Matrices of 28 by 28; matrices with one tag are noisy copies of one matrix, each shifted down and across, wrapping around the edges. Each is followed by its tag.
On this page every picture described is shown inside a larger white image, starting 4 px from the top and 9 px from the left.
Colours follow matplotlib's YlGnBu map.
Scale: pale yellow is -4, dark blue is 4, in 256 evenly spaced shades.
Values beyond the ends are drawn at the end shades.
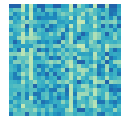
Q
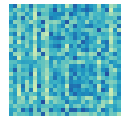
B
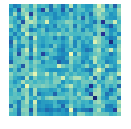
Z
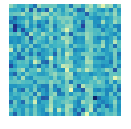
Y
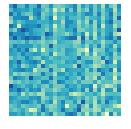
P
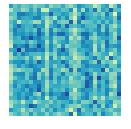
Z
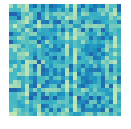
Q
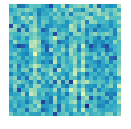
Z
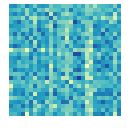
Y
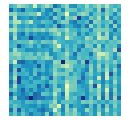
P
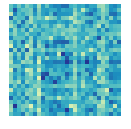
Z
